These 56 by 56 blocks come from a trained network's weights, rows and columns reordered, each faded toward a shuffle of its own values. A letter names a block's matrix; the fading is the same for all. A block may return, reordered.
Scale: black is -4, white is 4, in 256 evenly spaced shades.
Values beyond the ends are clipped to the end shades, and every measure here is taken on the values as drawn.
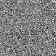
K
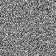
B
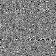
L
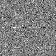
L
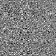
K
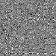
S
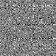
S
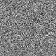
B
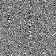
S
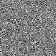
K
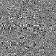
S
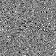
L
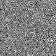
S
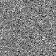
K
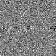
K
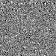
L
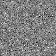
L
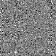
S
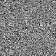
K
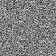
B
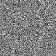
K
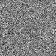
B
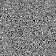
L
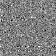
L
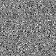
L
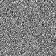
B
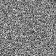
B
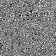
L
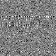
S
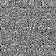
K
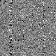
S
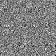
B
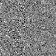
S
